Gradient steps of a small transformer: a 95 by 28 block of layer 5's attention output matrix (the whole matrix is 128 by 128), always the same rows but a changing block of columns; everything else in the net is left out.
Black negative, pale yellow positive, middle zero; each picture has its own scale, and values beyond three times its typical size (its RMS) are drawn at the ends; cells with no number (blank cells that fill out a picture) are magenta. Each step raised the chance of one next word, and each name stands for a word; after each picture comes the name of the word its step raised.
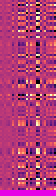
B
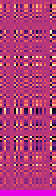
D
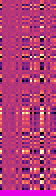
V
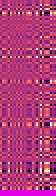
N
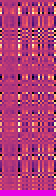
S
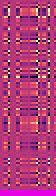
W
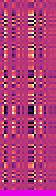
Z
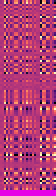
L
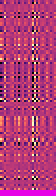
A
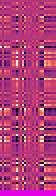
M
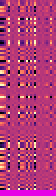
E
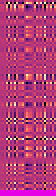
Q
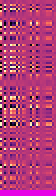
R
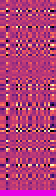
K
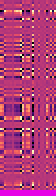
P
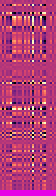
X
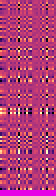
V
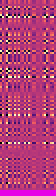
W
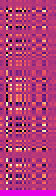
K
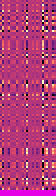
B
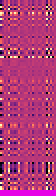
N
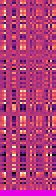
L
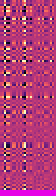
E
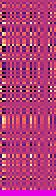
A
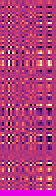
M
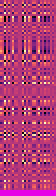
X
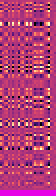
R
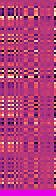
W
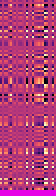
B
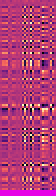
M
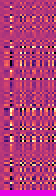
M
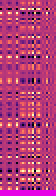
N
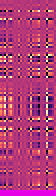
P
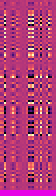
Z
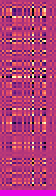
W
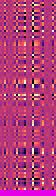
B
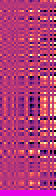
P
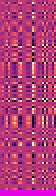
A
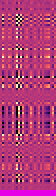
Z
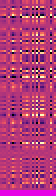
W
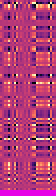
Q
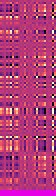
D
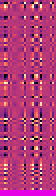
Q
